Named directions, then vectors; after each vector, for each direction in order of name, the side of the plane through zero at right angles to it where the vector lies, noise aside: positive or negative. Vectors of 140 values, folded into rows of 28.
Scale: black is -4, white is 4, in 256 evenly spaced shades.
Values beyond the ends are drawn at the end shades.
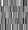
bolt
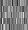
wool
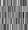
positive, negative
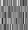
positive, negative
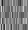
negative, negative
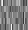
positive, negative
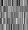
negative, positive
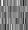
positive, negative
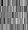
negative, positive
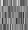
positive, negative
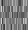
negative, negative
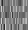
negative, negative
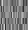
positive, positive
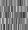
negative, negative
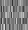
positive, positive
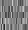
negative, negative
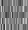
negative, negative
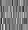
positive, positive
